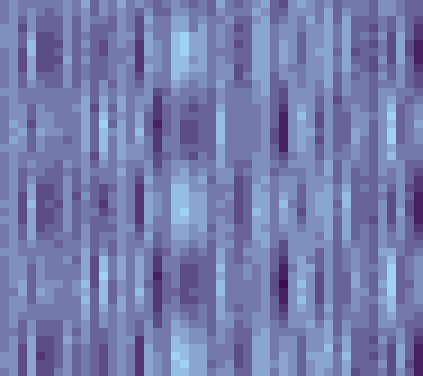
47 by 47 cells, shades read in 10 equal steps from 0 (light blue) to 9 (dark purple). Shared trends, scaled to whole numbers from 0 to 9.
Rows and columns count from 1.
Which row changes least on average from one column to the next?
12
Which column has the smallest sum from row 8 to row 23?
25
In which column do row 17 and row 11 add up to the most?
32
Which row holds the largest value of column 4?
16
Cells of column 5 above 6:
1
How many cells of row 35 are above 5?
7
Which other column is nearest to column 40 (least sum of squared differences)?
3
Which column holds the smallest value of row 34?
44
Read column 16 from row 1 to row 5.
3 5 6 6 6
